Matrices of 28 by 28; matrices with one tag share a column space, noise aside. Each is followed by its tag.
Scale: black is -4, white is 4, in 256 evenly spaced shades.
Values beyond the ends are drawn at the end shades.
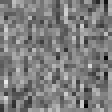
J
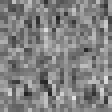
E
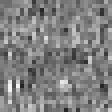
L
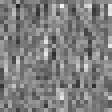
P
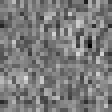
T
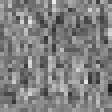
E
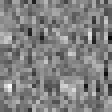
L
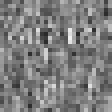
L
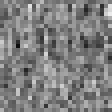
P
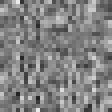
J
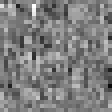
P
